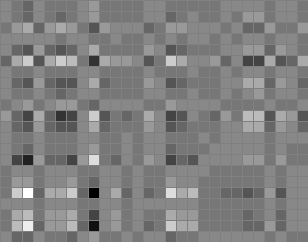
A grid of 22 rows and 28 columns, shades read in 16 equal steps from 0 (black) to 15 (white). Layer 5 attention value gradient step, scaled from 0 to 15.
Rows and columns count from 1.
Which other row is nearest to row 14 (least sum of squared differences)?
22
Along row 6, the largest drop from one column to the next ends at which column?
4
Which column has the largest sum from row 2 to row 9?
24
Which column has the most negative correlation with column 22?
18
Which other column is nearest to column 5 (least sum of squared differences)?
17
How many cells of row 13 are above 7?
15
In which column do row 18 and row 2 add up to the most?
3
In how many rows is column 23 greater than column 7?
12
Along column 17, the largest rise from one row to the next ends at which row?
6
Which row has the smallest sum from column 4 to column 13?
11
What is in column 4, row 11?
10
